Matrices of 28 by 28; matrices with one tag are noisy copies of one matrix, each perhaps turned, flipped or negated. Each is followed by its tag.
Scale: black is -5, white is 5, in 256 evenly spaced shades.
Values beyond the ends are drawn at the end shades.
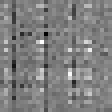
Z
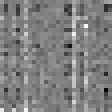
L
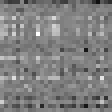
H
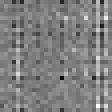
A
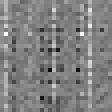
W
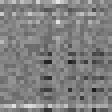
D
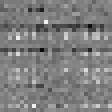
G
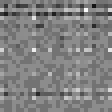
A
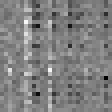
G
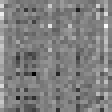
H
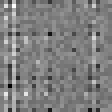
A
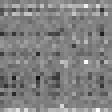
H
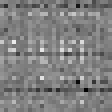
W
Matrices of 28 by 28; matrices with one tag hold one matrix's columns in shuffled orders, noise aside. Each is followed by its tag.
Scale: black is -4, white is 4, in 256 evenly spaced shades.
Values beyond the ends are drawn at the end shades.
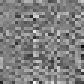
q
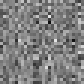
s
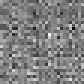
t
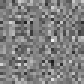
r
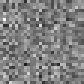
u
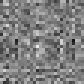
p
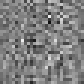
s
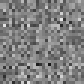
u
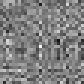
p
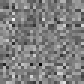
u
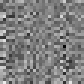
q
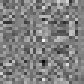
r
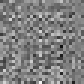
q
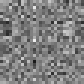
r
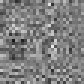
p
